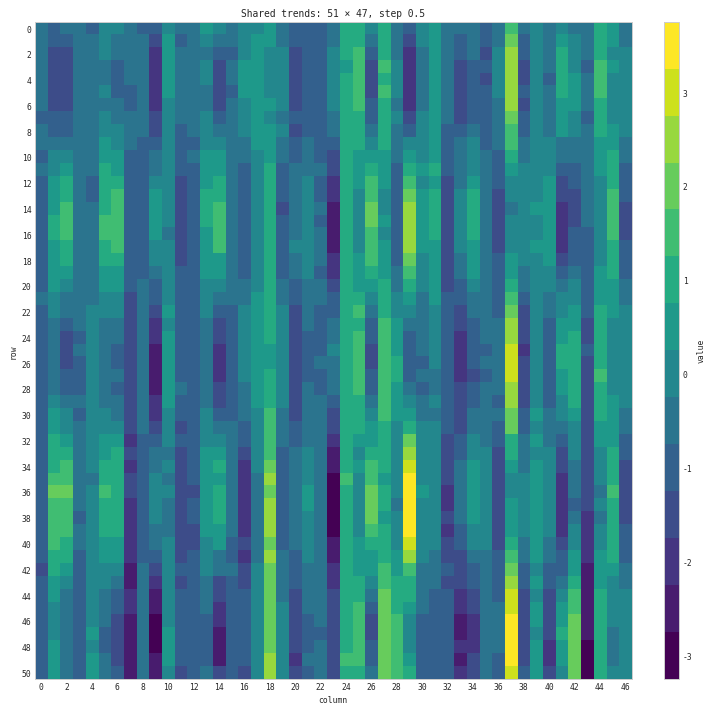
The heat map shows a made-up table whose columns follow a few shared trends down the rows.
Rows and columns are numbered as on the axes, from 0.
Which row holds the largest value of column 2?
36
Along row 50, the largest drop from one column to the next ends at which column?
43
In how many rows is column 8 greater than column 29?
12
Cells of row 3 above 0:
11
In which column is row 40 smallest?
23
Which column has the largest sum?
37
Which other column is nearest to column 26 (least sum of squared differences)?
2
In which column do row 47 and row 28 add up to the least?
9
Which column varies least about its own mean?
24
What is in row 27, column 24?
1
